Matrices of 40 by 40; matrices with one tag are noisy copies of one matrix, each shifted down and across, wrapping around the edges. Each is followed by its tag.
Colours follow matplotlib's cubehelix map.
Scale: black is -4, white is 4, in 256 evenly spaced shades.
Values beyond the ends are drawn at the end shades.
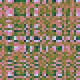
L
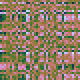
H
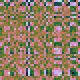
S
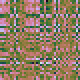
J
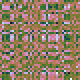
H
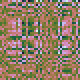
J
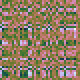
H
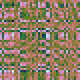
H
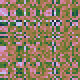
S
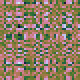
L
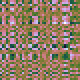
L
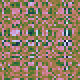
S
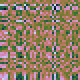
S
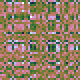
H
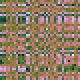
H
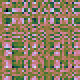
L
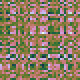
L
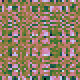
L
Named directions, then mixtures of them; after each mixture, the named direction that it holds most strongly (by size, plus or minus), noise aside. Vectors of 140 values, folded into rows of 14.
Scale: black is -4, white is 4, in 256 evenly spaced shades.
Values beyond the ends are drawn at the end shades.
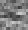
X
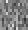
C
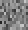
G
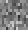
C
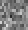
G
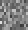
G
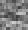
X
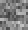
X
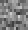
X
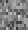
C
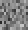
G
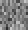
G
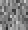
G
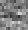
X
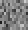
G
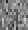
C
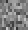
C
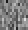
C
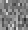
C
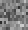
G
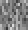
C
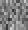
G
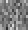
C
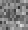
G
